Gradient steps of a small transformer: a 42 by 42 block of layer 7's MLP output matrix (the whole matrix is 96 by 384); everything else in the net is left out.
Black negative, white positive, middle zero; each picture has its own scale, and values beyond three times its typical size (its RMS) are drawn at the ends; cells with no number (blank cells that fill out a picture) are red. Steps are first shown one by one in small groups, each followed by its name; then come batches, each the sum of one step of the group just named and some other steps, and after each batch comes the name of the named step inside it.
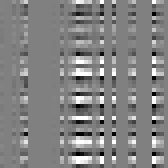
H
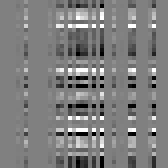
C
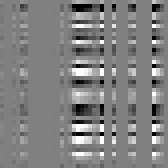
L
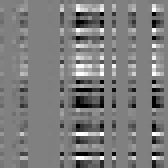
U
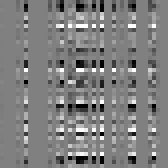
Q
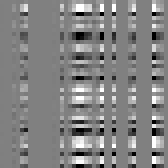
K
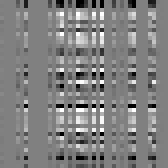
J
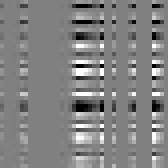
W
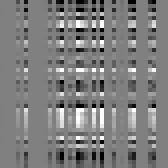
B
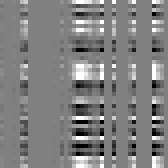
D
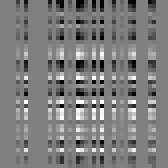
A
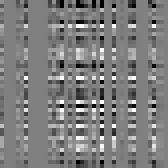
A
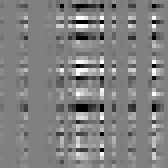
W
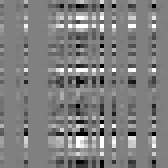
C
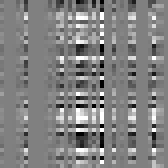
J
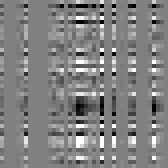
W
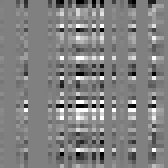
J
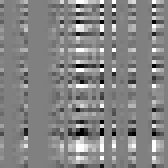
K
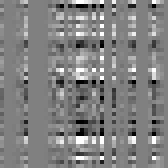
D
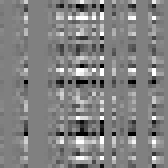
H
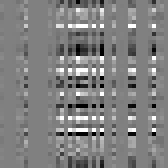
C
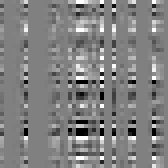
D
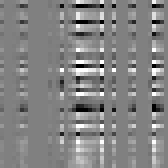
W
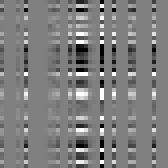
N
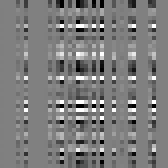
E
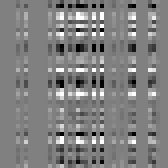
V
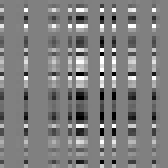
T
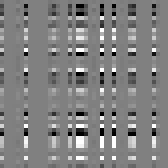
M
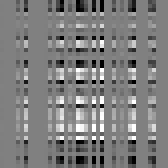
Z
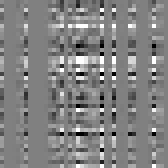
T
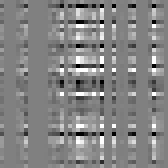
V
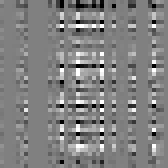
E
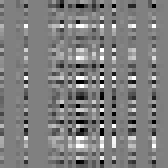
E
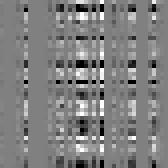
Z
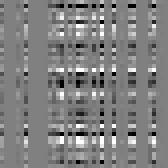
V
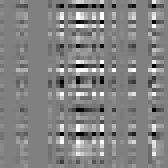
V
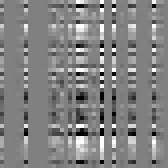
T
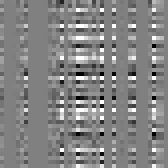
E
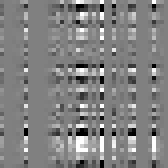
M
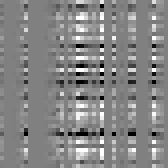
M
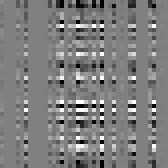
E
